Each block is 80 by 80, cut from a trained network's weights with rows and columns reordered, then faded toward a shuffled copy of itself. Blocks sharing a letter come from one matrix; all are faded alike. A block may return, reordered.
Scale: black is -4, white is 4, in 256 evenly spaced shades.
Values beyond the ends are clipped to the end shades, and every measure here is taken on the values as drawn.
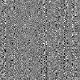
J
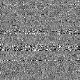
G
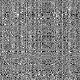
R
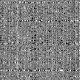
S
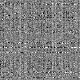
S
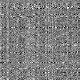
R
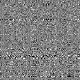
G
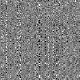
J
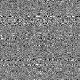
G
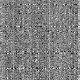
S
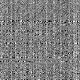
R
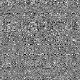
G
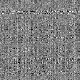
S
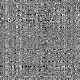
R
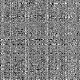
R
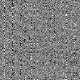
J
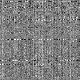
S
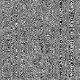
J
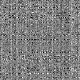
S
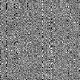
J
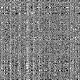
R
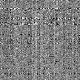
S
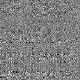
G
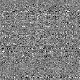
G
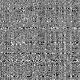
R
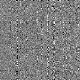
J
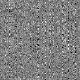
J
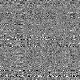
G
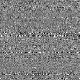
G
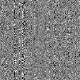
J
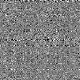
G
